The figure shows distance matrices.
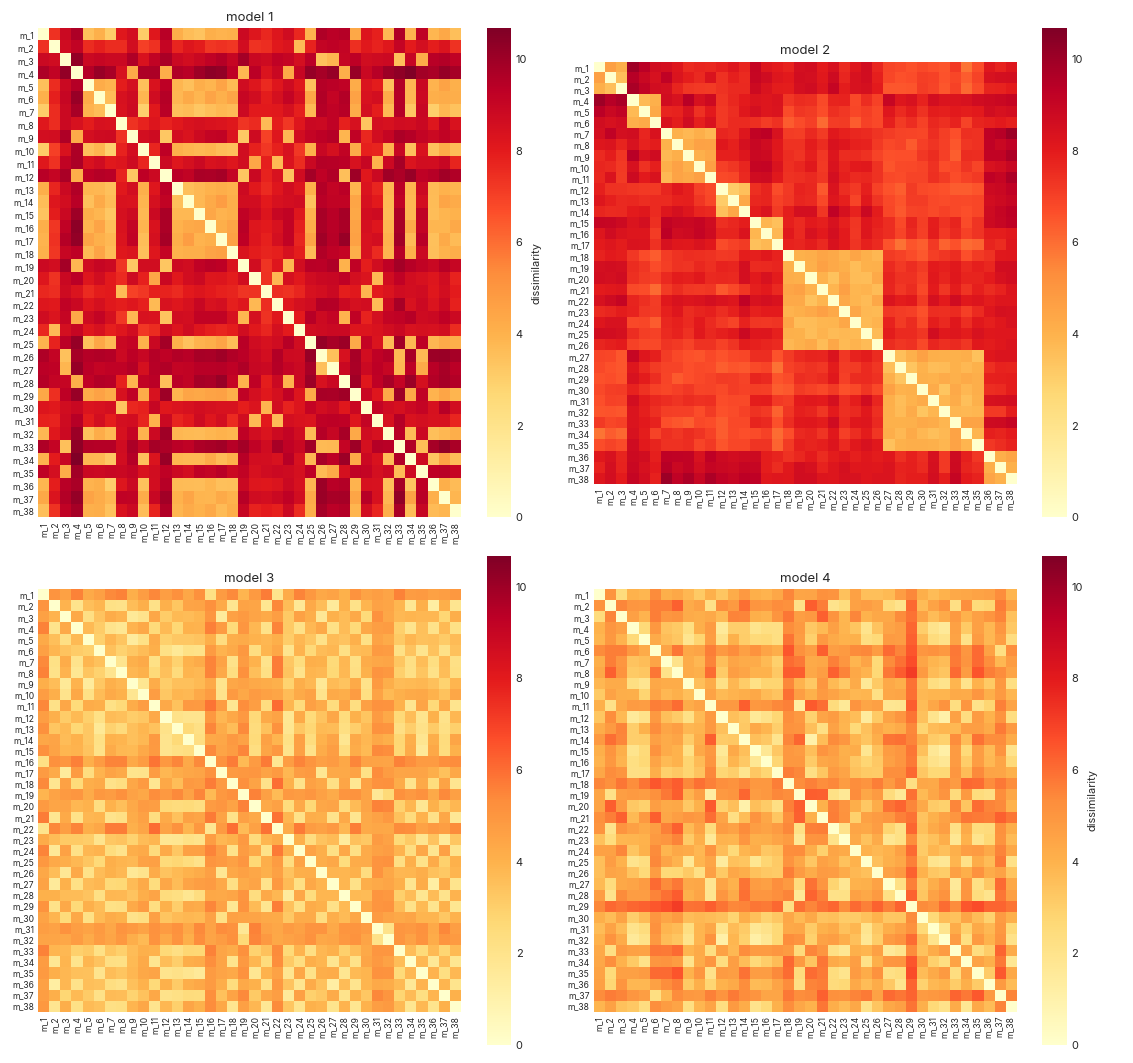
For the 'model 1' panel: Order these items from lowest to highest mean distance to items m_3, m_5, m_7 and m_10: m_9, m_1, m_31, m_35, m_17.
m_1, m_17, m_35, m_31, m_9
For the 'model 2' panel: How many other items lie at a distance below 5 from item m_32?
8
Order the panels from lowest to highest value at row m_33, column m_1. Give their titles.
model 4, model 3, model 2, model 1
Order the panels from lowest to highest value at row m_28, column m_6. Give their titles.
model 3, model 4, model 2, model 1
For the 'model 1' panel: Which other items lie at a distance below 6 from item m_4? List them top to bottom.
m_9, m_12, m_19, m_23, m_28
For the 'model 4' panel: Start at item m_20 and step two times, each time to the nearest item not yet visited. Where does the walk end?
m_17
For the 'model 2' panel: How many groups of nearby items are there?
8
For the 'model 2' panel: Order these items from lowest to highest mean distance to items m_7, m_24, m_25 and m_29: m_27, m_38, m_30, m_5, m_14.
m_30, m_27, m_5, m_14, m_38
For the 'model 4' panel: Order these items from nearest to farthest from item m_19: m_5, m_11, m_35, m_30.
m_11, m_35, m_30, m_5
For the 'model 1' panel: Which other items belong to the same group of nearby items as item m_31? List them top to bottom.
m_11, m_20, m_22
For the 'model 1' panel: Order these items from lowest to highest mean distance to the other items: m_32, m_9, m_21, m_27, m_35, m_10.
m_10, m_32, m_21, m_9, m_35, m_27
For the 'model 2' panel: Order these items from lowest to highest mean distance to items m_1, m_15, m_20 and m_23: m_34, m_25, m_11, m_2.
m_25, m_34, m_2, m_11
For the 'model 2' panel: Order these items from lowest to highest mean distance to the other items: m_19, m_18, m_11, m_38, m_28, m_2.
m_28, m_18, m_19, m_11, m_2, m_38
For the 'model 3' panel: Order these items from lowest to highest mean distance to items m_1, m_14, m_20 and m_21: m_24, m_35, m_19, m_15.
m_35, m_15, m_24, m_19
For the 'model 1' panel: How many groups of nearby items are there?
6
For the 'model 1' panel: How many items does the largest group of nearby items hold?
18
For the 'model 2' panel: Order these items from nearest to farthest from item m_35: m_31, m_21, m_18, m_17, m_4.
m_31, m_17, m_18, m_21, m_4
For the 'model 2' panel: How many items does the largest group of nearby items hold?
9
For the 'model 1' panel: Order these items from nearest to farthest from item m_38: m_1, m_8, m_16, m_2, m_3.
m_1, m_16, m_2, m_8, m_3
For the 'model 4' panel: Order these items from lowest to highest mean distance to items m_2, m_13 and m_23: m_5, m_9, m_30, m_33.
m_33, m_30, m_9, m_5
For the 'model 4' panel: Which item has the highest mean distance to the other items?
m_29
